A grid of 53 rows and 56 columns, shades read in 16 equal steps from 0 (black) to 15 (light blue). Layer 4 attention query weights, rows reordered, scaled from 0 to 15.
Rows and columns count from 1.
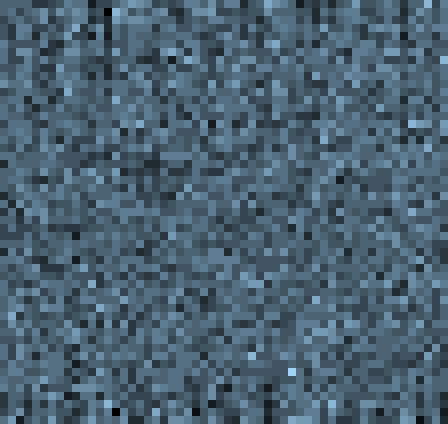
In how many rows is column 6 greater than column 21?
27
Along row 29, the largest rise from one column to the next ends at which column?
38
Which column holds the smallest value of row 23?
43
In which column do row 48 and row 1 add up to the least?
42
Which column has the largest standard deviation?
10
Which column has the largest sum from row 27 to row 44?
52
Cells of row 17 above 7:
24
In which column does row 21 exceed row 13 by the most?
51
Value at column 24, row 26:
7
